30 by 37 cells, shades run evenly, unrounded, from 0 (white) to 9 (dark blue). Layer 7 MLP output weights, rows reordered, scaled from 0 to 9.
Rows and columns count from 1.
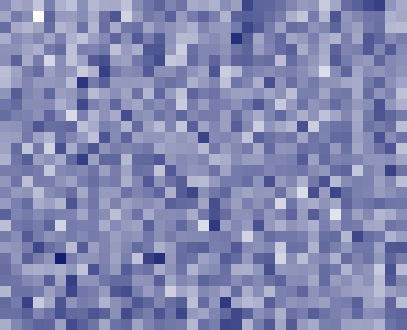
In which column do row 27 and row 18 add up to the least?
16
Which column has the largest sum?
25
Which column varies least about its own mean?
2
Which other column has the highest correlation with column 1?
21
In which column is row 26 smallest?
35
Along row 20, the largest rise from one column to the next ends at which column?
32
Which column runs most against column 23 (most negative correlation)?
3
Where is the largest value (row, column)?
24, 6
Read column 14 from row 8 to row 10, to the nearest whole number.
4 3 5
